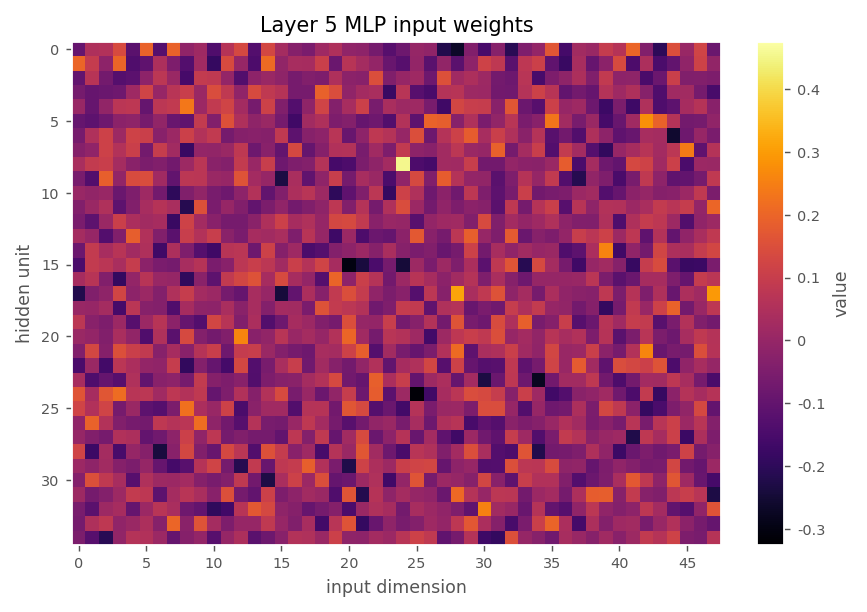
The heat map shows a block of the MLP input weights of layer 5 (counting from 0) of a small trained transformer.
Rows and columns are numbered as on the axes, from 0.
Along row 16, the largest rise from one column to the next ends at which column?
19
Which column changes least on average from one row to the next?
38
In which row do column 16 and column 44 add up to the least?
6
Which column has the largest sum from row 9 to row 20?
47
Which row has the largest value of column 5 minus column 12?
29
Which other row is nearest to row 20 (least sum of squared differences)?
12
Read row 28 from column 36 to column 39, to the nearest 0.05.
-0.05 -0.05 0.05 0
